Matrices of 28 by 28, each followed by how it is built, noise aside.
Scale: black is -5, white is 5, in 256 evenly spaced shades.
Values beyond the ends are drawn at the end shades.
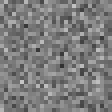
repeating rows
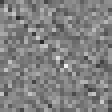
diagonal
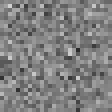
low rank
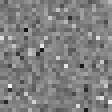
sparse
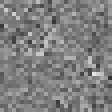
block diagonal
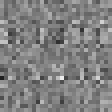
low rank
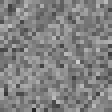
Hankel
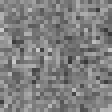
blocks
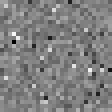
sparse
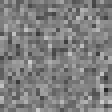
blocks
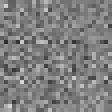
low rank
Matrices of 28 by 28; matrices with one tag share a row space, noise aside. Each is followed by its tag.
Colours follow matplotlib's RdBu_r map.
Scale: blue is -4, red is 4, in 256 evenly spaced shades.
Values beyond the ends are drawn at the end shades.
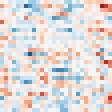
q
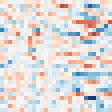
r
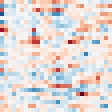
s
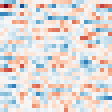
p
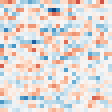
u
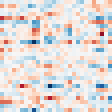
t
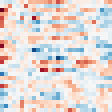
s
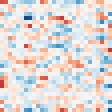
q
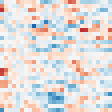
s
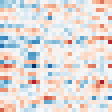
t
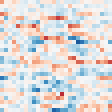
s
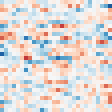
q
